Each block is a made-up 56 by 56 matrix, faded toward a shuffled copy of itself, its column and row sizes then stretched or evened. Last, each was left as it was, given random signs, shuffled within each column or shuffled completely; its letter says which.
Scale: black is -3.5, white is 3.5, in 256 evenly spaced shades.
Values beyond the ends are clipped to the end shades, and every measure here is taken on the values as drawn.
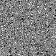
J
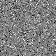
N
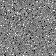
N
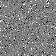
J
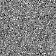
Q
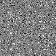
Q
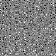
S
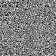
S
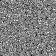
N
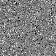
J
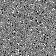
N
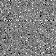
Q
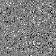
S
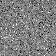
N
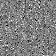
J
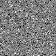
Q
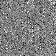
J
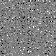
S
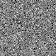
J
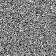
N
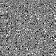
S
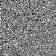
J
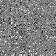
S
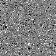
Q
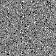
J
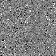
J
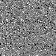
Q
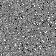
N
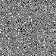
Q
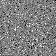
N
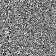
J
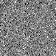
J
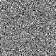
S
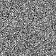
J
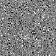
S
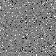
S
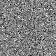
N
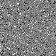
J
